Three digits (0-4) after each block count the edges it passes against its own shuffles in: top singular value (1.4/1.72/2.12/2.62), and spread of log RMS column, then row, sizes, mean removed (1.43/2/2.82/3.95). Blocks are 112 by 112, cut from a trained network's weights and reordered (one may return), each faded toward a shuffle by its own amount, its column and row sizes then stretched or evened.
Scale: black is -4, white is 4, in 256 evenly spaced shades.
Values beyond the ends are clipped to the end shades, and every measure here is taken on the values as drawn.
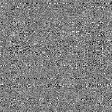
1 2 3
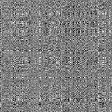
4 3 3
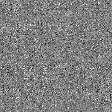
0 1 2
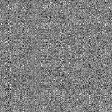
3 3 0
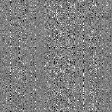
2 4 0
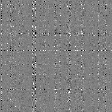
3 3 2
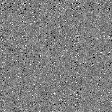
1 2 1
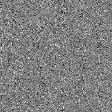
2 2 0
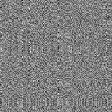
4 2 0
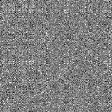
3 2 1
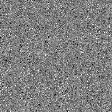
1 2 0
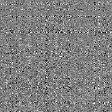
1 3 3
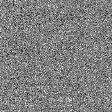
1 1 1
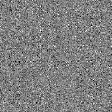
2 2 1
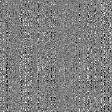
3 4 2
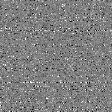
2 1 3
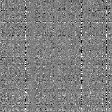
3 3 1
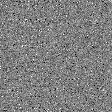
0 0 1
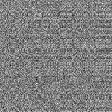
4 0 1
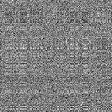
4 1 2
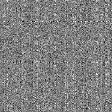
3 2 2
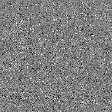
1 1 2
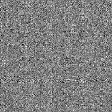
2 1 2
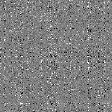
2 3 2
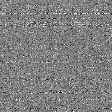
2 0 3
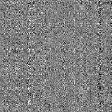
3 3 2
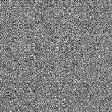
3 1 0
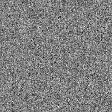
0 1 0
